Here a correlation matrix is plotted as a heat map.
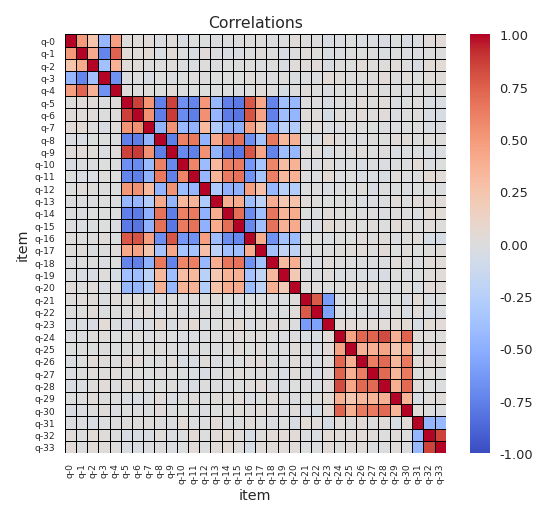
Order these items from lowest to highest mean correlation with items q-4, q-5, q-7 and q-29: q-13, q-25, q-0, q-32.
q-13, q-32, q-25, q-0
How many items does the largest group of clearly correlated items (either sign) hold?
16
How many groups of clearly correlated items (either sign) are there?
5
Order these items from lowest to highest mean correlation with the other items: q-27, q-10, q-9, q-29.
q-9, q-10, q-29, q-27
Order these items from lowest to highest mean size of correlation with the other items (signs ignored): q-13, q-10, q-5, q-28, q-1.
q-1, q-28, q-13, q-10, q-5
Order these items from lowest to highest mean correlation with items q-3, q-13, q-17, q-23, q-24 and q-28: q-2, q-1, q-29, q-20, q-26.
q-1, q-2, q-20, q-29, q-26
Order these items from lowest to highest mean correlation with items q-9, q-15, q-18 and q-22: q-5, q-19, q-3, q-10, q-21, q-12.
q-5, q-12, q-3, q-19, q-10, q-21
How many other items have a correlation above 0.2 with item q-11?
8
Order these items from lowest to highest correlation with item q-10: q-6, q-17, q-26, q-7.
q-6, q-7, q-17, q-26
